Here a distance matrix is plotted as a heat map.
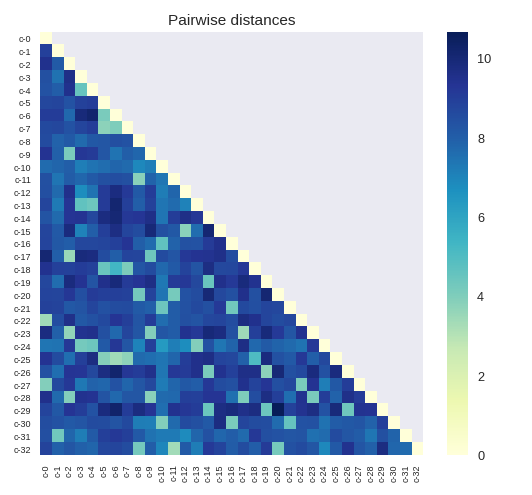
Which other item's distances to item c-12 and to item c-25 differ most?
c-6
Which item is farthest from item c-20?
c-29
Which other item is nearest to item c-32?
c-11
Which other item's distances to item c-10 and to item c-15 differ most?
c-30
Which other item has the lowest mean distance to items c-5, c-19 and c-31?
c-1
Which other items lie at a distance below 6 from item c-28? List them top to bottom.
c-2, c-9, c-17, c-23
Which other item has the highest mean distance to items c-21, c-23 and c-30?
c-15
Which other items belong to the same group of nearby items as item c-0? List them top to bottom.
c-22, c-27
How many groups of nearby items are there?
9
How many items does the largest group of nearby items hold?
5
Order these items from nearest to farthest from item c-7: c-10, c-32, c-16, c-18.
c-18, c-10, c-32, c-16
